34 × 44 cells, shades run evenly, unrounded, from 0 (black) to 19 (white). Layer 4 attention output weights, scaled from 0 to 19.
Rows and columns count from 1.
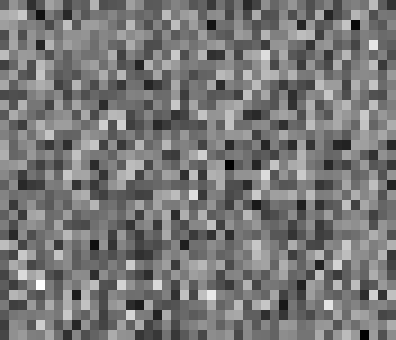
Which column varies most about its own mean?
5
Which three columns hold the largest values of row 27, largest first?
38, 15, 23
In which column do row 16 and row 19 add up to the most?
39
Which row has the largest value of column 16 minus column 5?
17
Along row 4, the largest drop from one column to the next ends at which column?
36
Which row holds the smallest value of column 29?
21
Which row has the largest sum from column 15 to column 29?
27
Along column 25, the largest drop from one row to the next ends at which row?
9
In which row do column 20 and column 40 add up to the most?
20
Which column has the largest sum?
42
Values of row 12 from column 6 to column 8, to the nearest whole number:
9 10 11
